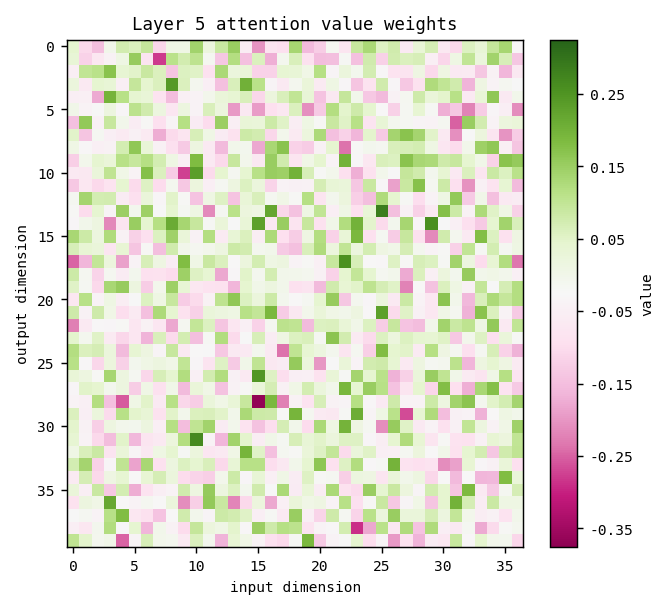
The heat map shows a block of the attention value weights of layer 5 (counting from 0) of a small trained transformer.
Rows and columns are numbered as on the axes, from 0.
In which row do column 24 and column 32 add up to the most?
35
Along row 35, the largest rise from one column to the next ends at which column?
32
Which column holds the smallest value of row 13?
11
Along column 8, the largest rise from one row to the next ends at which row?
3
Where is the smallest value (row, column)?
28, 15
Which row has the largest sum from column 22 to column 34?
9
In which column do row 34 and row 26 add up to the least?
33
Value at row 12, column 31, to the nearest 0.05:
0.15
